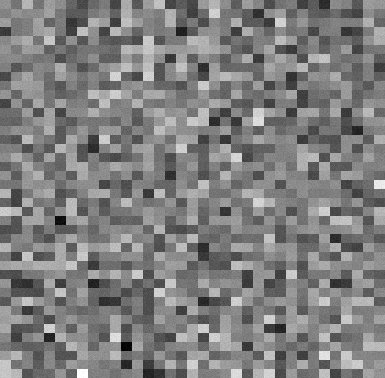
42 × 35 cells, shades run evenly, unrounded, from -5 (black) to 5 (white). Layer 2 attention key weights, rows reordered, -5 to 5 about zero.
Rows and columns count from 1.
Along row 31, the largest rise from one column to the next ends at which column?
27
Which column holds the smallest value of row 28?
19
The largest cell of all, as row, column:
42, 8
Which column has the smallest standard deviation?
34
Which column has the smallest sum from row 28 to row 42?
14
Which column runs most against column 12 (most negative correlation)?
35
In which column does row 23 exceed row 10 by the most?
25
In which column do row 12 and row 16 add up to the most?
10
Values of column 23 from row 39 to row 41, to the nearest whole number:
-3 0 0
